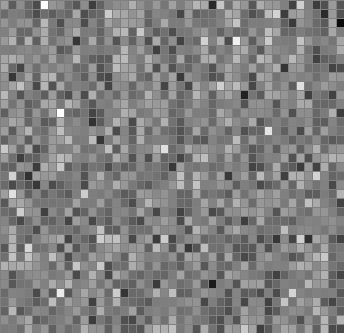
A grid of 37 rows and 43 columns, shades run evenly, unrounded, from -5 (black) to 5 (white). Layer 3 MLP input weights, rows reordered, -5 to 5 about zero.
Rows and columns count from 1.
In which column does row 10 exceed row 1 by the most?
27
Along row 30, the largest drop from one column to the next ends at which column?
14
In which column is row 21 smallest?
5
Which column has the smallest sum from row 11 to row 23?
17
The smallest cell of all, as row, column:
3, 43
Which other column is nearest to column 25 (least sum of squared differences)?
1
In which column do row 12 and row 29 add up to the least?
31
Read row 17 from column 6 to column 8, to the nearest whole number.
-1 1 0
